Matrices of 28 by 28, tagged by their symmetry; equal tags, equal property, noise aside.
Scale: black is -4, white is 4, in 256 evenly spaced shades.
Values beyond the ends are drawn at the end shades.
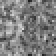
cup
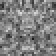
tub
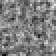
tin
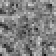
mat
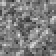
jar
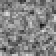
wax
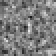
cup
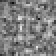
cup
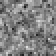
wax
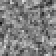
tin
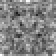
tub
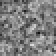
wax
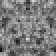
tub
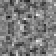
cup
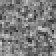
wax
